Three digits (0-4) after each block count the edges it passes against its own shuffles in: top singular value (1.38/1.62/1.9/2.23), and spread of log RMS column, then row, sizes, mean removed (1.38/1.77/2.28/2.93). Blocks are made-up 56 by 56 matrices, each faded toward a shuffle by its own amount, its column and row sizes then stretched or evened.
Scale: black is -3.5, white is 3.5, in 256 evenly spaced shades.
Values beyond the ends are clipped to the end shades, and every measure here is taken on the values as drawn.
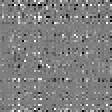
4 3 4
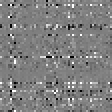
4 3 4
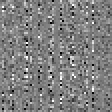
2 4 0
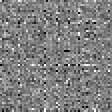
3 3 2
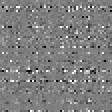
1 2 4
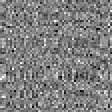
4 1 1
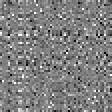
4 2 1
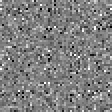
0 1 2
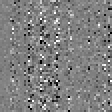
0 4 0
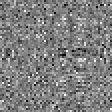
3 1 1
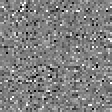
2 0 2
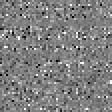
0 0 3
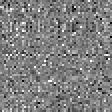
3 1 1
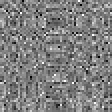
4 0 1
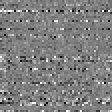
2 0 4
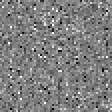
0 2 0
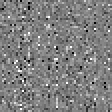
0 3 0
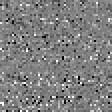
0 1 3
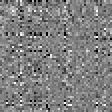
4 3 2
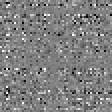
0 3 4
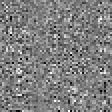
2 3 2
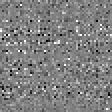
1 1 3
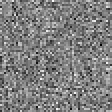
2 1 1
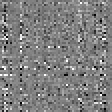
2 4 3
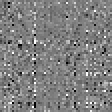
3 3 2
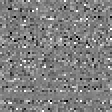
0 1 4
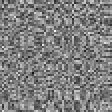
4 1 0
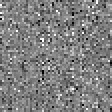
1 2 0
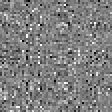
3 2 2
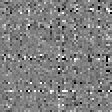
1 3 3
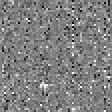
0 3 1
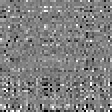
4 2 4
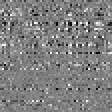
3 1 4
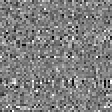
3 1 3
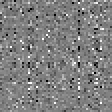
3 3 1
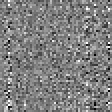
2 3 0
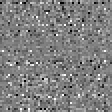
0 1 3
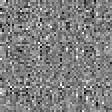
3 2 1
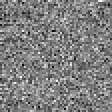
2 0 0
